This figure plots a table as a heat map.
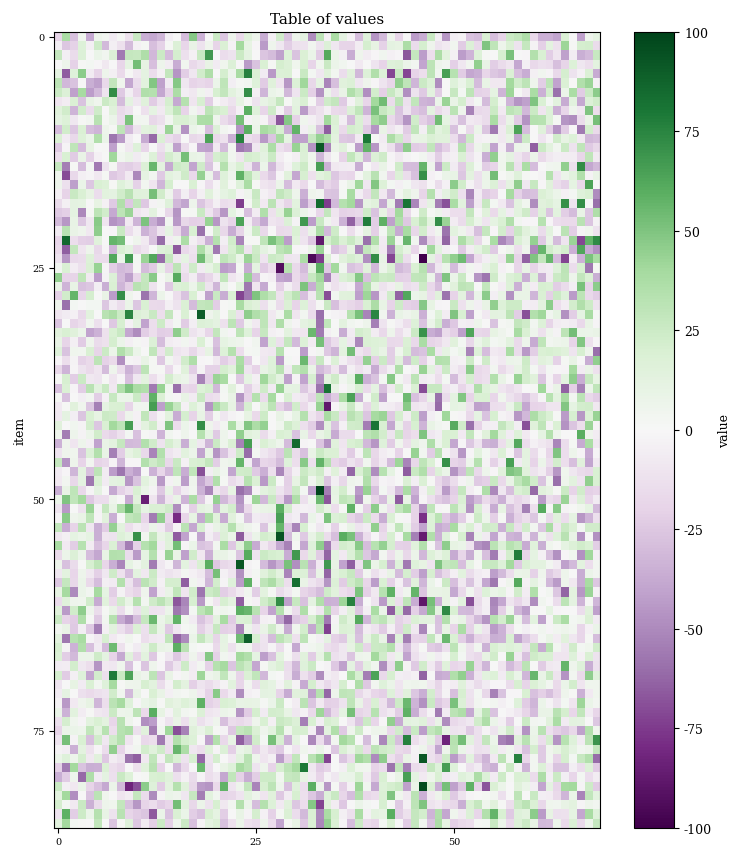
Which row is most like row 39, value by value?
73
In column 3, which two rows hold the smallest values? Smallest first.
80, 19
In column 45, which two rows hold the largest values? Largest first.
60, 45
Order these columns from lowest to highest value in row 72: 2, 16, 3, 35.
35, 2, 3, 16
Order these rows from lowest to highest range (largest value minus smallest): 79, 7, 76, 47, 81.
7, 47, 79, 76, 81
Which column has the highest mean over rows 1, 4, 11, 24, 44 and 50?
24
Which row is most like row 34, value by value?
17
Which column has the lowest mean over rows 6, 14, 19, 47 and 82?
44
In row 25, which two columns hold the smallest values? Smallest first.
28, 67
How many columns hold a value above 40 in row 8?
3
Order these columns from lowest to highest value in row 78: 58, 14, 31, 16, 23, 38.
16, 31, 23, 14, 38, 58
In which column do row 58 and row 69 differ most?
9
